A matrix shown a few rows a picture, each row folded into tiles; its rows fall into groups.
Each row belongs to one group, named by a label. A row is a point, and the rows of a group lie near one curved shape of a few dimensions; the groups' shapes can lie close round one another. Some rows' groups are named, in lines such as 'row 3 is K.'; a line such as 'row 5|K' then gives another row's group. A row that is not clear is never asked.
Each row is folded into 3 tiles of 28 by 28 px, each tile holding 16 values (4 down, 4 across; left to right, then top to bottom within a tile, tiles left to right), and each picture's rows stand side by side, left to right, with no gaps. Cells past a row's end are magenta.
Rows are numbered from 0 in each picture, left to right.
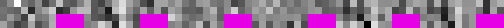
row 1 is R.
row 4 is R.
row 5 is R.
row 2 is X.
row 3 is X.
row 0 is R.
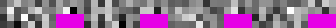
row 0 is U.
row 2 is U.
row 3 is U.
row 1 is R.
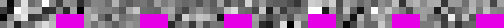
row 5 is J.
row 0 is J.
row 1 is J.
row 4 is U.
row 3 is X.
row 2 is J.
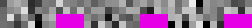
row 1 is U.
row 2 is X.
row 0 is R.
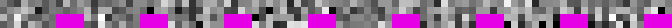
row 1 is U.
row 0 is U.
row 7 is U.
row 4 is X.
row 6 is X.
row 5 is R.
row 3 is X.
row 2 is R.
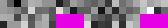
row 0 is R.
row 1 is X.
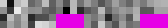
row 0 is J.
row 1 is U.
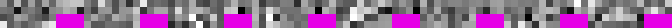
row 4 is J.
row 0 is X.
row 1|R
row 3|U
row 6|U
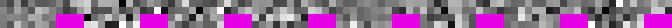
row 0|U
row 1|X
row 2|R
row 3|J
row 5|R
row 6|J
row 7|X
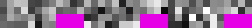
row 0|R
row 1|X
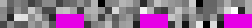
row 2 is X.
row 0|J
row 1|R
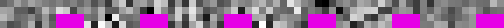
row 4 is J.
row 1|U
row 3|X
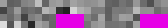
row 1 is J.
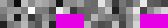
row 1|R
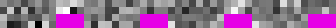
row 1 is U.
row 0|X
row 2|X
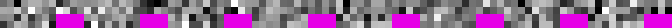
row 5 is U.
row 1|X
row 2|U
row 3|J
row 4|J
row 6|R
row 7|J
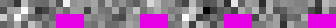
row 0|U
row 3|J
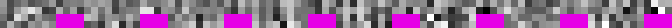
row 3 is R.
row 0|J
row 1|X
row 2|J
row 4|R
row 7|U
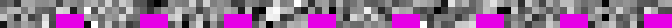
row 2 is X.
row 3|J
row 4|J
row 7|R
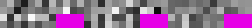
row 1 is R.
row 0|J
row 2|U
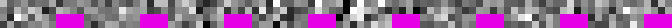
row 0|J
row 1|U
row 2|R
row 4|J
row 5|U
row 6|U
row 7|U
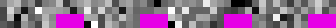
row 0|U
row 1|X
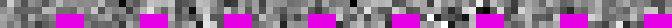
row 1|X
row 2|R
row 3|J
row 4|R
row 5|J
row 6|J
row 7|X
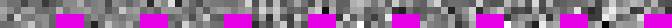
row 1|U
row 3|R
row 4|J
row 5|R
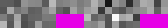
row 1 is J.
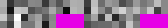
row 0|U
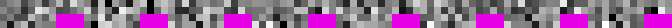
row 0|U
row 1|U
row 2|R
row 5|X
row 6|R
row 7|U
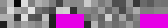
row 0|R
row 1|X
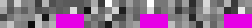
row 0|X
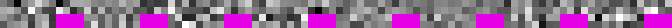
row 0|R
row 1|X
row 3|J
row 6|R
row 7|J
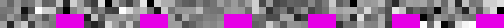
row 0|U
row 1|U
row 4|R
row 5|X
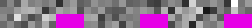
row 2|U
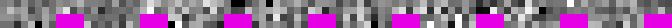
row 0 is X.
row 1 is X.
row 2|X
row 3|R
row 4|R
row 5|X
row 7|X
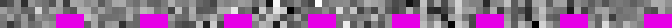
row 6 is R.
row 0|U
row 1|X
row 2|X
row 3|U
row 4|X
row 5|R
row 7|U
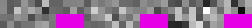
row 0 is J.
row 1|U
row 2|U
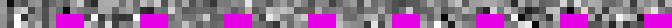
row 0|U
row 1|J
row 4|X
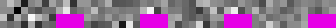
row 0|J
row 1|X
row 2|X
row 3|J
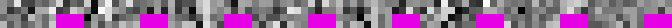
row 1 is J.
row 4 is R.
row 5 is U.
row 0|R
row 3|U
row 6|X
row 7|U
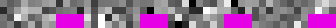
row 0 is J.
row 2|U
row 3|X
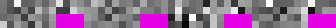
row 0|R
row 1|J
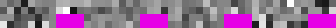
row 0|X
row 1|X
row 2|X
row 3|X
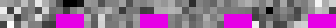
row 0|X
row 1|U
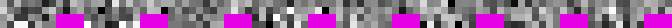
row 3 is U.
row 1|X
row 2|X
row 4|U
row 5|X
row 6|U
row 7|R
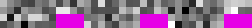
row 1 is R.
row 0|J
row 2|X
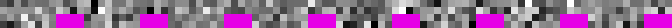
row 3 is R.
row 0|U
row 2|U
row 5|R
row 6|U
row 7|X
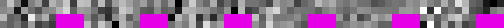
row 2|J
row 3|U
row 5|X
